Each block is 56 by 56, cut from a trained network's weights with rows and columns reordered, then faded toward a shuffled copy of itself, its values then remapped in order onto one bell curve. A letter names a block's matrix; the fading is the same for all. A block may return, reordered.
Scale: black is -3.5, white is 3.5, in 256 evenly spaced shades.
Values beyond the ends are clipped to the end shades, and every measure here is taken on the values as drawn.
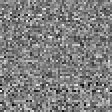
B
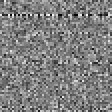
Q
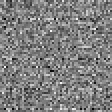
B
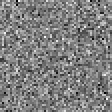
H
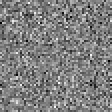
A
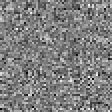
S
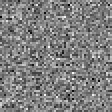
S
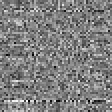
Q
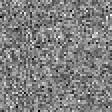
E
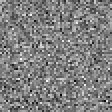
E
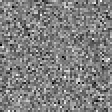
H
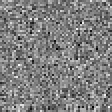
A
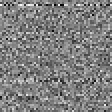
Q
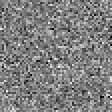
E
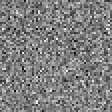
S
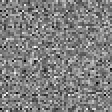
S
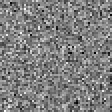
H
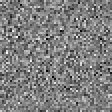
A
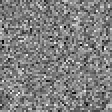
H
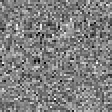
E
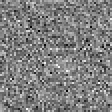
E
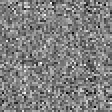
A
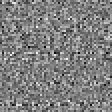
B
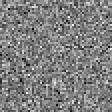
E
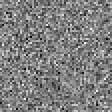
H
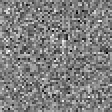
A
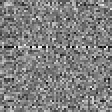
Q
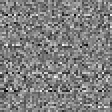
B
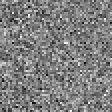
A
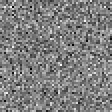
H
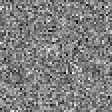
H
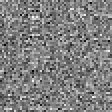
S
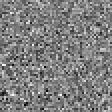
A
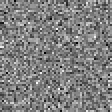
E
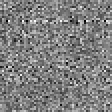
Q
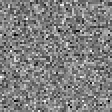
H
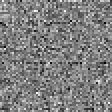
S
